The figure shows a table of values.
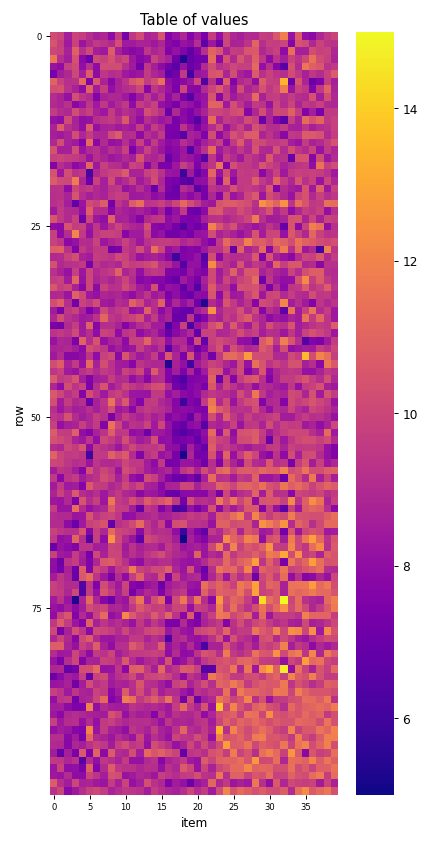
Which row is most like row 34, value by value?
8
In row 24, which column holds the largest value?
28
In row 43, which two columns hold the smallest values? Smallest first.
16, 19
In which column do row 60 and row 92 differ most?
23
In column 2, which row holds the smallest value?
83
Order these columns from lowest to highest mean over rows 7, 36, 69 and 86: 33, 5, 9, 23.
5, 9, 23, 33
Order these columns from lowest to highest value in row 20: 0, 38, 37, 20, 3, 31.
20, 31, 38, 0, 3, 37
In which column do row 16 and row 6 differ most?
32
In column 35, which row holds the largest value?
42
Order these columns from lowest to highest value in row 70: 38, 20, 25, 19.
20, 38, 19, 25
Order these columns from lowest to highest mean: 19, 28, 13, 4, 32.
19, 4, 13, 32, 28
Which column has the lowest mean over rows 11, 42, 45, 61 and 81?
18
